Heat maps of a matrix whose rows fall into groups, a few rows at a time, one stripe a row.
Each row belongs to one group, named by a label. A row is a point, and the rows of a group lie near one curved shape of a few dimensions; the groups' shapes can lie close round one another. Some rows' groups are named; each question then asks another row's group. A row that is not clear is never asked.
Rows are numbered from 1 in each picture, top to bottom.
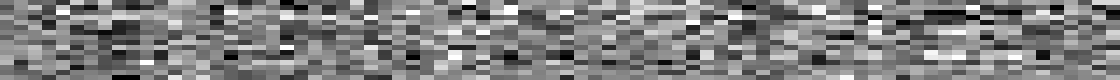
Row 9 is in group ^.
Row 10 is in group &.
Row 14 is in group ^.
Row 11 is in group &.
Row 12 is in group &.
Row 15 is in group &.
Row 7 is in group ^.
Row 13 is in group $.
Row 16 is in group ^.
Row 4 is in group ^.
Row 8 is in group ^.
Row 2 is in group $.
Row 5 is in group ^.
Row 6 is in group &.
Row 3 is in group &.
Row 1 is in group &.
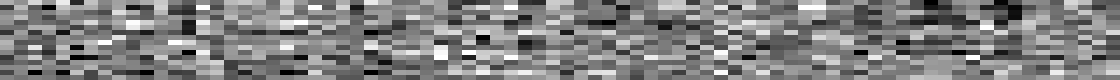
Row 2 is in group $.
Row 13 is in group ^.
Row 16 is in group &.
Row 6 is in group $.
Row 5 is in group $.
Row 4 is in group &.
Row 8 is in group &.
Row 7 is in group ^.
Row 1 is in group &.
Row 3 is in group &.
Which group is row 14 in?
&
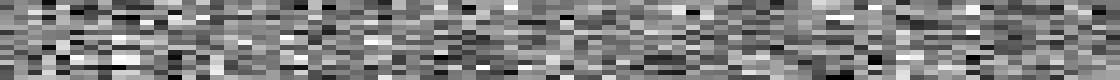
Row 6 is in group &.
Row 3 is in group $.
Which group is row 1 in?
^
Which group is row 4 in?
^
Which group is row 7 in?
$
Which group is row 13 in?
^
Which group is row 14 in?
^
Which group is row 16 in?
^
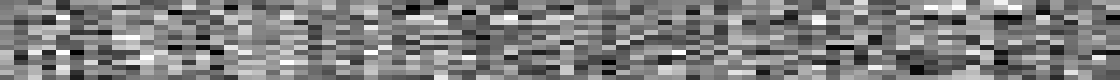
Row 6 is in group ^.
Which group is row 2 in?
&
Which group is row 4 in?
&
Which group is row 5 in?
&
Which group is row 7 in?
$
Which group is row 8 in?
^
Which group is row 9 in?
^
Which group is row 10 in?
^
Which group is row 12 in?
$
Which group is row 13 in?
$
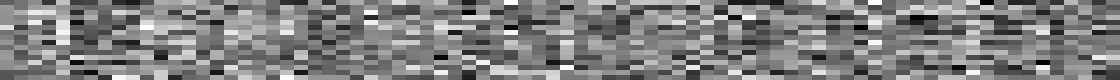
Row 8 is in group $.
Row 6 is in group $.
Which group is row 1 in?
$
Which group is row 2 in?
^
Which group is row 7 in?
&
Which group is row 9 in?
$
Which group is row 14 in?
&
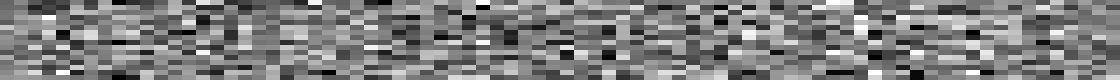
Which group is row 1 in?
^
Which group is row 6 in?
&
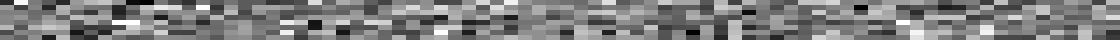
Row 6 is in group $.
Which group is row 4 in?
&
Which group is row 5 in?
^
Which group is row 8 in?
&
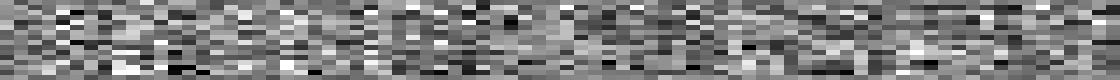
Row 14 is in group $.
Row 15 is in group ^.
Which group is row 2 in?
&
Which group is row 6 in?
$
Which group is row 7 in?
^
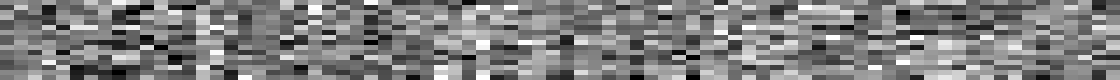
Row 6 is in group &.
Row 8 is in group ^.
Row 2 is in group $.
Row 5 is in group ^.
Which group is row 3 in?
^
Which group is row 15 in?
^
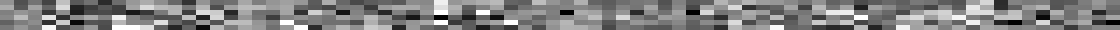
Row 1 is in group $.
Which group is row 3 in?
^
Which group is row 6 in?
^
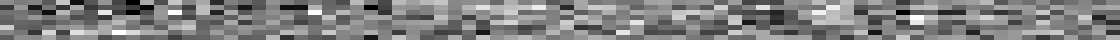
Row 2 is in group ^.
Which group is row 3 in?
^
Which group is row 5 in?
&
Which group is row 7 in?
^
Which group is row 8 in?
^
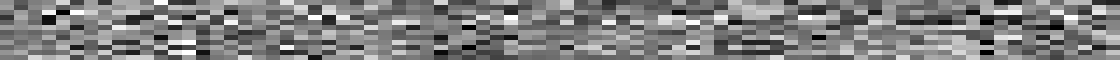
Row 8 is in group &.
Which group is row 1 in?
&
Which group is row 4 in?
$
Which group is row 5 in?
^
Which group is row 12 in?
^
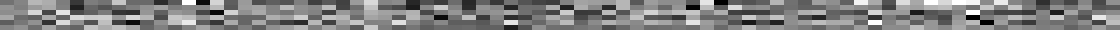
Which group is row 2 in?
^
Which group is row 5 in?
$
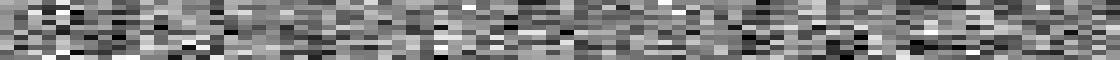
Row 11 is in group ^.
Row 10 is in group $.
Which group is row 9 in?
^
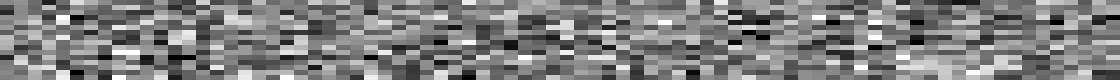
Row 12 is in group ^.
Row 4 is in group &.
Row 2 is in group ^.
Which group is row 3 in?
^
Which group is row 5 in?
^
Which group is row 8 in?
^
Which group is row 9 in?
&
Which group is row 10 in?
^
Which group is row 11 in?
^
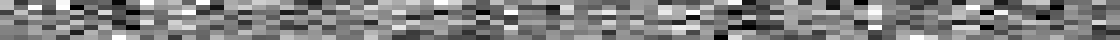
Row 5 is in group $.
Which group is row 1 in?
$
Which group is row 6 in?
$
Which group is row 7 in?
&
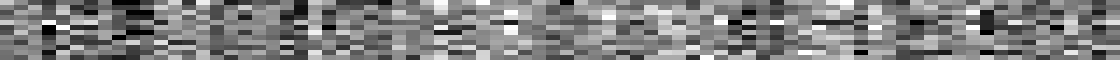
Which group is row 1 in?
^
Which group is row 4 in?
^
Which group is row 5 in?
&
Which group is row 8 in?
&
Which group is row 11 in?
$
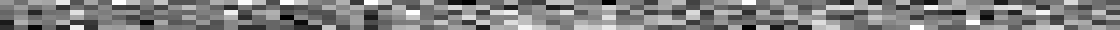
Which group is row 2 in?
&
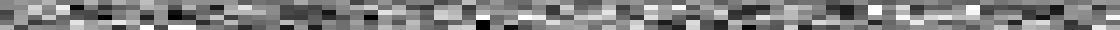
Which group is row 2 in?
^
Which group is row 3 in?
^
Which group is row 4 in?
^
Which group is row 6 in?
$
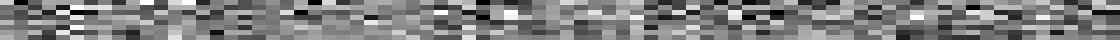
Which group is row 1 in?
$
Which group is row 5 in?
^
